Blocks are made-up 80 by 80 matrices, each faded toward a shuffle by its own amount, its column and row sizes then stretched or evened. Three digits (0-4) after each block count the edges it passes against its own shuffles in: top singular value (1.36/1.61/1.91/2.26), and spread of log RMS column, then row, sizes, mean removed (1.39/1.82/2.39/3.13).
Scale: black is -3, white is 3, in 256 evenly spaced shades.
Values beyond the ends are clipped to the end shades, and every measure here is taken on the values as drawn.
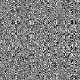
4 3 1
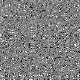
2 0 3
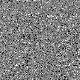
1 1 1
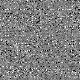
0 1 3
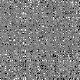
2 3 3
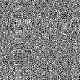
3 0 1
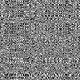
4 0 3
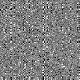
4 3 1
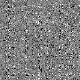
0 3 2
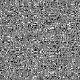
3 0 2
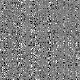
2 4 1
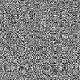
4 1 2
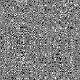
3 3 1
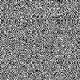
4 0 1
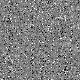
0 2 0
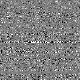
0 1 4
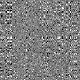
4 3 2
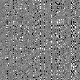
4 4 1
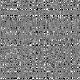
4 3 4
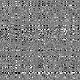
4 3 4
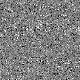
0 0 2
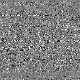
0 0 4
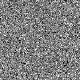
0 1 1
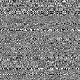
4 0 4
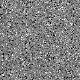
1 1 0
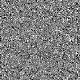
2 1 1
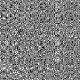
4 2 1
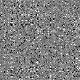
3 2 1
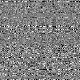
3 0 4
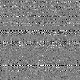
4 0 4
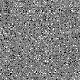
3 0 1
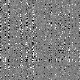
3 4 2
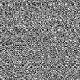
4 0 2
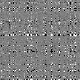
4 4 4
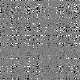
2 4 4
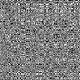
4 1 3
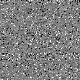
2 1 2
